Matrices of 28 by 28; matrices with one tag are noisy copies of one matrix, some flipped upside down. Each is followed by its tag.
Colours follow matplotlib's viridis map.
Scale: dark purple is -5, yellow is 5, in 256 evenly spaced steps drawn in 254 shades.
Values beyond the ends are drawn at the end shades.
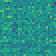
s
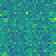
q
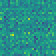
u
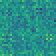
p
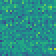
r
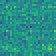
r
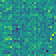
s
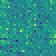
q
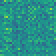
s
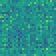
p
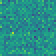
u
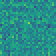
u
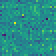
r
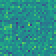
s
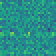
u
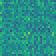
u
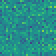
r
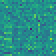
s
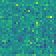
p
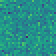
s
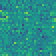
q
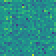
s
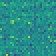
u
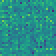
p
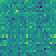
q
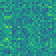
s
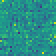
q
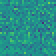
u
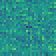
r
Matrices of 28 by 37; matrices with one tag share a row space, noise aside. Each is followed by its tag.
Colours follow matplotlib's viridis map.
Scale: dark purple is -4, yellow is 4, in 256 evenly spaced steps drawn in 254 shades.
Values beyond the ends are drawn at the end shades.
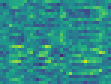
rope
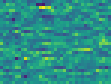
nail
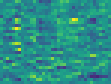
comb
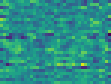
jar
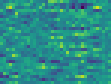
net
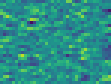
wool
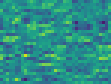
nail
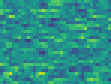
net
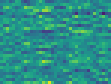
nail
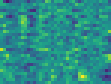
wool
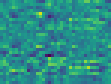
rope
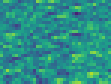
comb
